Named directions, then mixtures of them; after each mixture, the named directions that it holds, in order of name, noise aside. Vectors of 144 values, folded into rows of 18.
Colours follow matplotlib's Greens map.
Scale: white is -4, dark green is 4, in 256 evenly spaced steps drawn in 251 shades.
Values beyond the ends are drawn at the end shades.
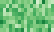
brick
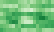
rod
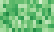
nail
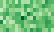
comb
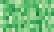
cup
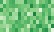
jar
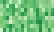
brick, cup.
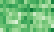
jar, rod.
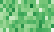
brick, cup, jar.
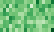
brick, cup, jar.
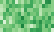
comb, cup, jar.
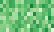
jar.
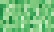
comb, cup.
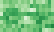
cup, nail, rod.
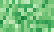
brick, comb.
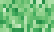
brick, nail.
